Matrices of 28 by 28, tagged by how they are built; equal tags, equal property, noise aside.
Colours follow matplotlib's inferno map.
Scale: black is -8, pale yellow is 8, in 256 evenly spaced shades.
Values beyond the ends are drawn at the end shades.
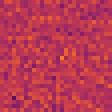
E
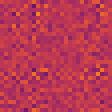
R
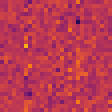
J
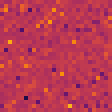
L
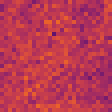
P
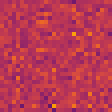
R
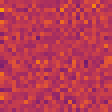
R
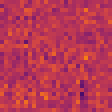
R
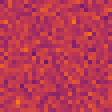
E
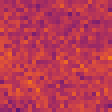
P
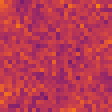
P
